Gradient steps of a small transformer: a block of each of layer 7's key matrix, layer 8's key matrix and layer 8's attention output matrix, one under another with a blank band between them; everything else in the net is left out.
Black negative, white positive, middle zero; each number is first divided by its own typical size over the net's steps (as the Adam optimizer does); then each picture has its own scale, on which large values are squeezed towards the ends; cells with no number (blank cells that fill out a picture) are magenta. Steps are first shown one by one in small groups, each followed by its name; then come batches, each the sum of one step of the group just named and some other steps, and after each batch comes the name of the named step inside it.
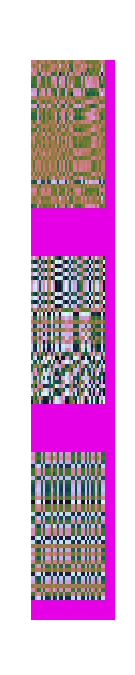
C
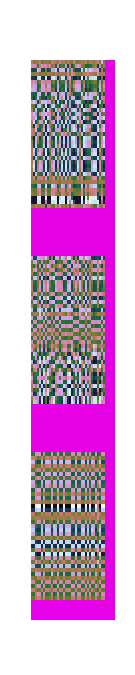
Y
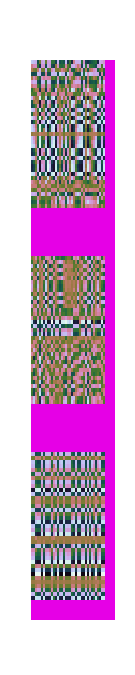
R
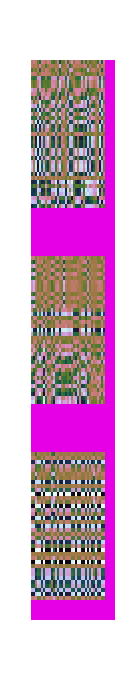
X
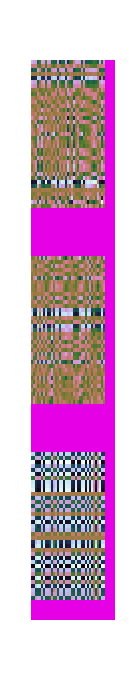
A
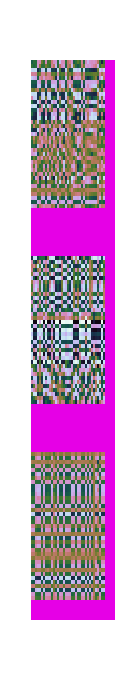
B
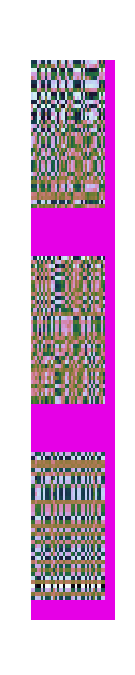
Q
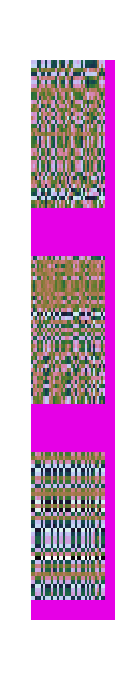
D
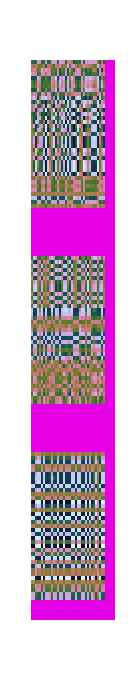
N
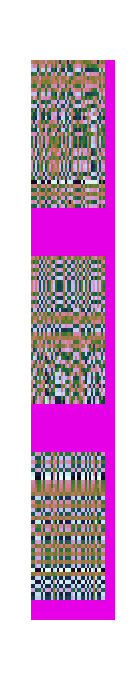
A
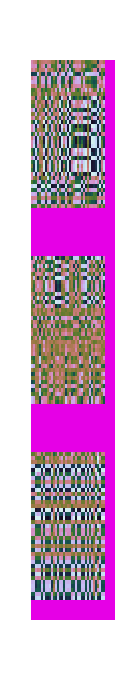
R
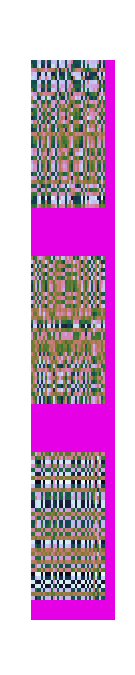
Y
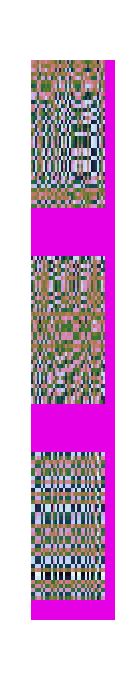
R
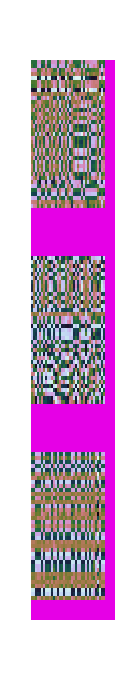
B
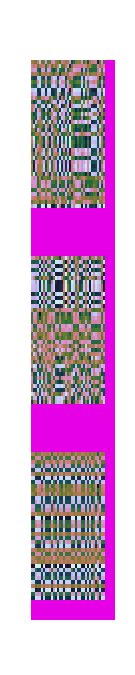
C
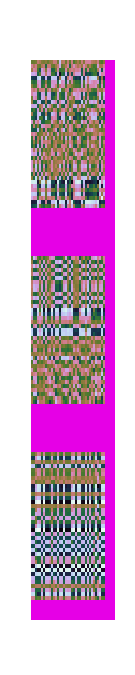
N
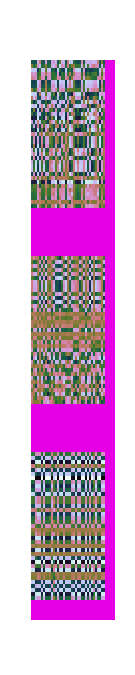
X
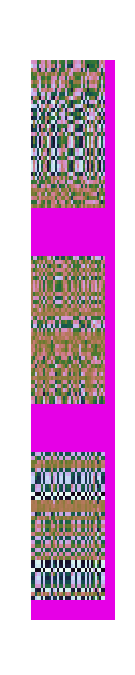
X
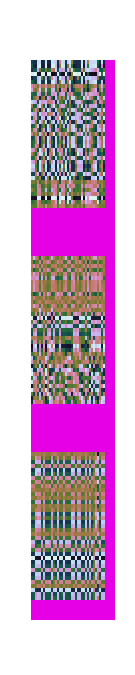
Y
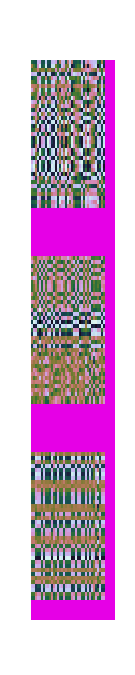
Y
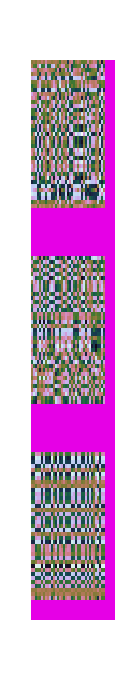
B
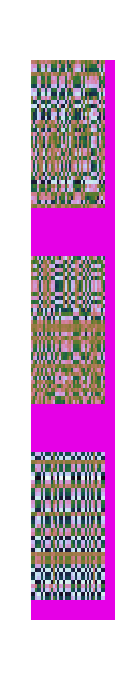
Q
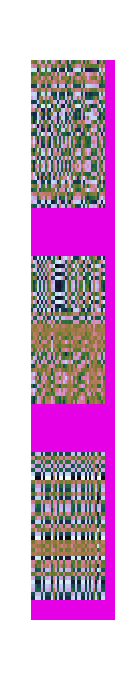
Q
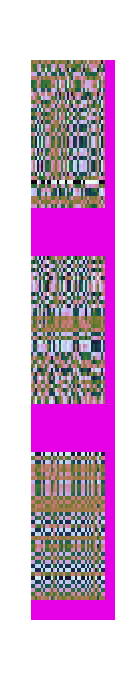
A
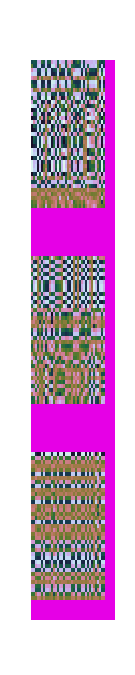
B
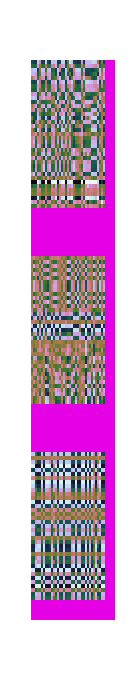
A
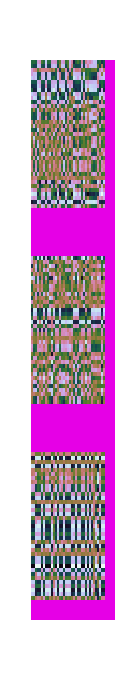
Q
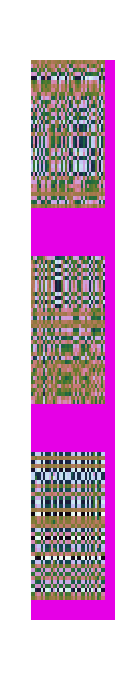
N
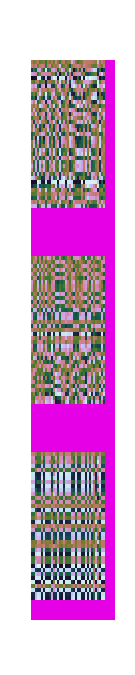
A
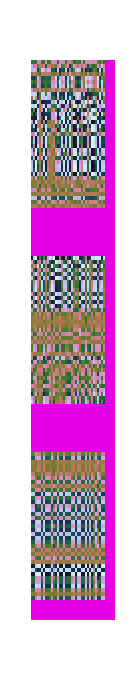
N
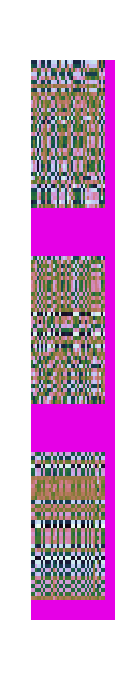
D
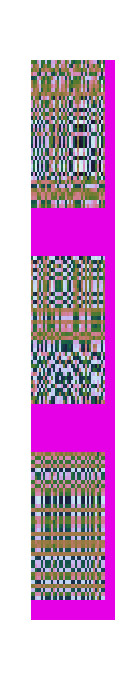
N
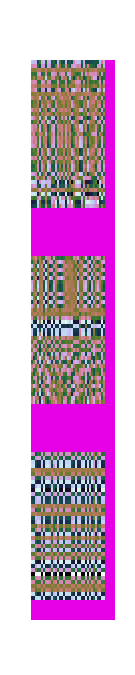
R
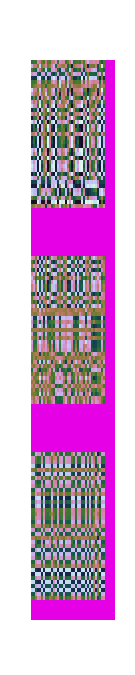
Y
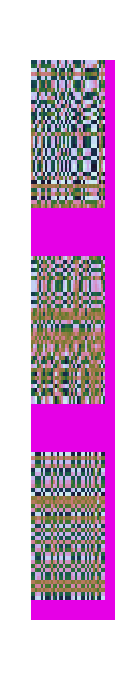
R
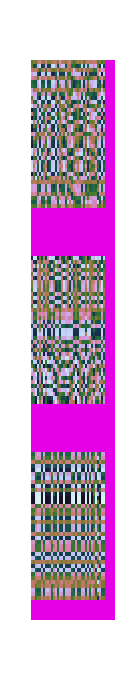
B
